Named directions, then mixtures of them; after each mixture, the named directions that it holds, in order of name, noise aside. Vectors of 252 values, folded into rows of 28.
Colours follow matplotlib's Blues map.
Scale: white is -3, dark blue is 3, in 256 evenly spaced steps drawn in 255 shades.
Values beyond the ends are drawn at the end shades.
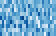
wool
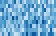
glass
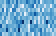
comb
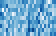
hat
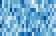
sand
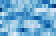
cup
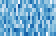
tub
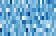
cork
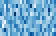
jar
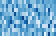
jar, wool.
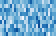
wool.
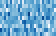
cork, tub.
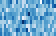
comb, cork, cup.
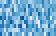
wool.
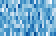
hat, tub.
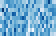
hat.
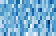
glass, tub.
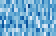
wool.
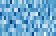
cork, jar, wool.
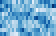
cup, sand.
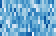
comb, sand.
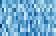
comb, glass, sand.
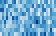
glass, wool.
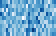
cork, hat.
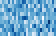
cork, glass.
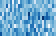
cork, sand, tub.
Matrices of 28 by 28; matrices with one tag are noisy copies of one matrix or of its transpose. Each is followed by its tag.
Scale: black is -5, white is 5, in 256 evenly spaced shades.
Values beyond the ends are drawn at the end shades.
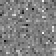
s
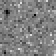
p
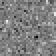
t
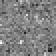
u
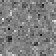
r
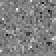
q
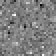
s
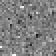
t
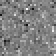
s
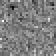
p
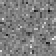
q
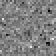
q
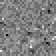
q
